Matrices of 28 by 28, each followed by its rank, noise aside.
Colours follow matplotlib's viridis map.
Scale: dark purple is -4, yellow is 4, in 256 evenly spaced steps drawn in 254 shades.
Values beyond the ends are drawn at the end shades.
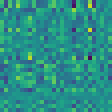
three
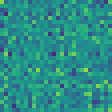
eight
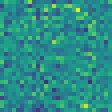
eight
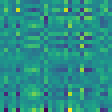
two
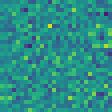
eight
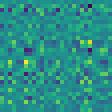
three
